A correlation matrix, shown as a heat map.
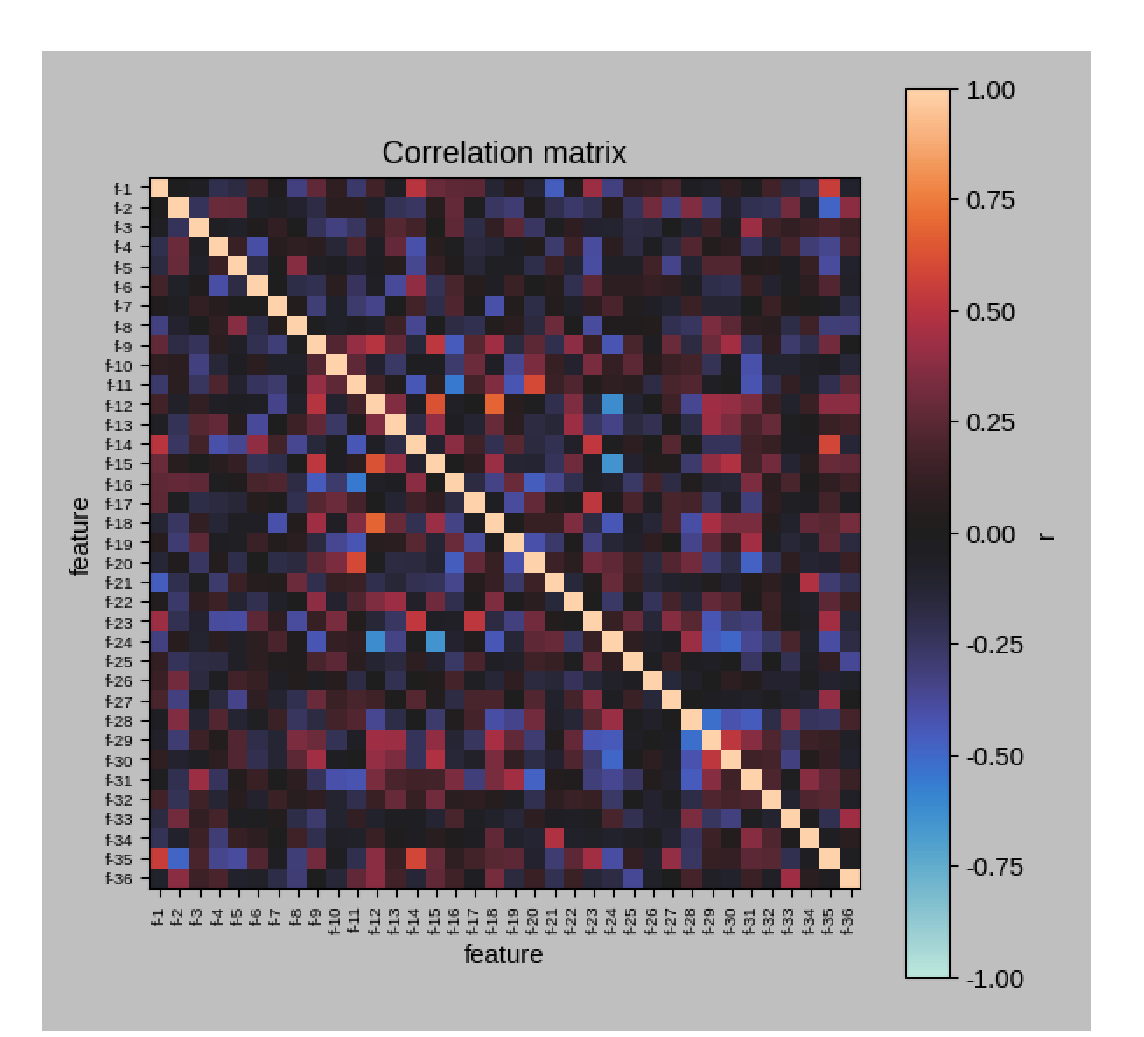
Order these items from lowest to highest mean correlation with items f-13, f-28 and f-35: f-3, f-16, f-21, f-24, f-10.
f-21, f-24, f-10, f-16, f-3
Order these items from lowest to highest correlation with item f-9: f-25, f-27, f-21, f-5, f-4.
f-21, f-5, f-4, f-25, f-27
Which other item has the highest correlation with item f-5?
f-8
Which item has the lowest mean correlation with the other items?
f-24
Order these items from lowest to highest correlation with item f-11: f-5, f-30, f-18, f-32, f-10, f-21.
f-32, f-5, f-30, f-21, f-10, f-18
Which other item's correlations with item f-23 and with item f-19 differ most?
f-17
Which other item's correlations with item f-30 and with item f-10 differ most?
f-29
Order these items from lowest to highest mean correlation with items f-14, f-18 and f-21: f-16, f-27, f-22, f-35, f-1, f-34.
f-16, f-1, f-22, f-27, f-35, f-34
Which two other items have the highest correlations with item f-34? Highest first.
f-21, f-31
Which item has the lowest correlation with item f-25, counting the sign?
f-36
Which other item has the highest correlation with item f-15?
f-12
